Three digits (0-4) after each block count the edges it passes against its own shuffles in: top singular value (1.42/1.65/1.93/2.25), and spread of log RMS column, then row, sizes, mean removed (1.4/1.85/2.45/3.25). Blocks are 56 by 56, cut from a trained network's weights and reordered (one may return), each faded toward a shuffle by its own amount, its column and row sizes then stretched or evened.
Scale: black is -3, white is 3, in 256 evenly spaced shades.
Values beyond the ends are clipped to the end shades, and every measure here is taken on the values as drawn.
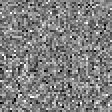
1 0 1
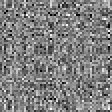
3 2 1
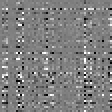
3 4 4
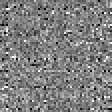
2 1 2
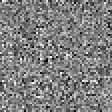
1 1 2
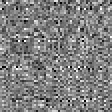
4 1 3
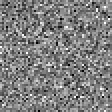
1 0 1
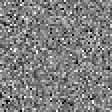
1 1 0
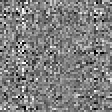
1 3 2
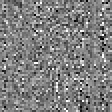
1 3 0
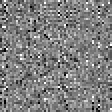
2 3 0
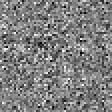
0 2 1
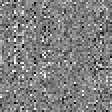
1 3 0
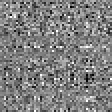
2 2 3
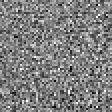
1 1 1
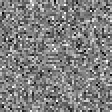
1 0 0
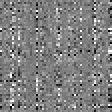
3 4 3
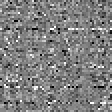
2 2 2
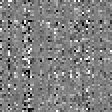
0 4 2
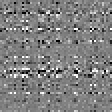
4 3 4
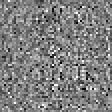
2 2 1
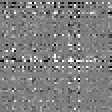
3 3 4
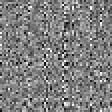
4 3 1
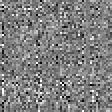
2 3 2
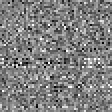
1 0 3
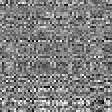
4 0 4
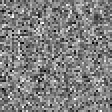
1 1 1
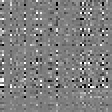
4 4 4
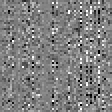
1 4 1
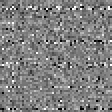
1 1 3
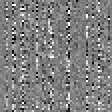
0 4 0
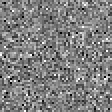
1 0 1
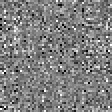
0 2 2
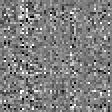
2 4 2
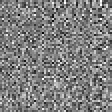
4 2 1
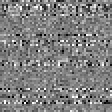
3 1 4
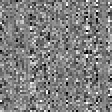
2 4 0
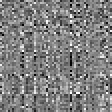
4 4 2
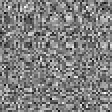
4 0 2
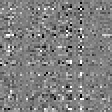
2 3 3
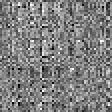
4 3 1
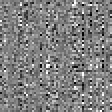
2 4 1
